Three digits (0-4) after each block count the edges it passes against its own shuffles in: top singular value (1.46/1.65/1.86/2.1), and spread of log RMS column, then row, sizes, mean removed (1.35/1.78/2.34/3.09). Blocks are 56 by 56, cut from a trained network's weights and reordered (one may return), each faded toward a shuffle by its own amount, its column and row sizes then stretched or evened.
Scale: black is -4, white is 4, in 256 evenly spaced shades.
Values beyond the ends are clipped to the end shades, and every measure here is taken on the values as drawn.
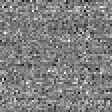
0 0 2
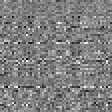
4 1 4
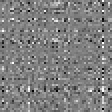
4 3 4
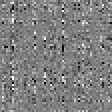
0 4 2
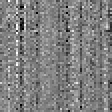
4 3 1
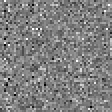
0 2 1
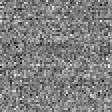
0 1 0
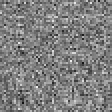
3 2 1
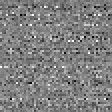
0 1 3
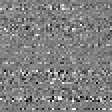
1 1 4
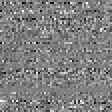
0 0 4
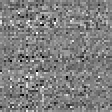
0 3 2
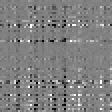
4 2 4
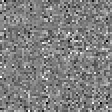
0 2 1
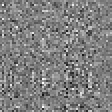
3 3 2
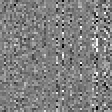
2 4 0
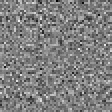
3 0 2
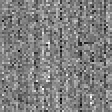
2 3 0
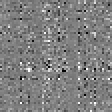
0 3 3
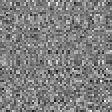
4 0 3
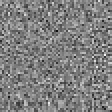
3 2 0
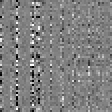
4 4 1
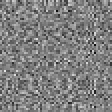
4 1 2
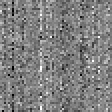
2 3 0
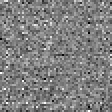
0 2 1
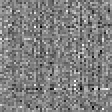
2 1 2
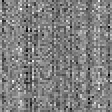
4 2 1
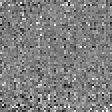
0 3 3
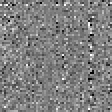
0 3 1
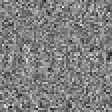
1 0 1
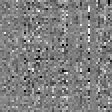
0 4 1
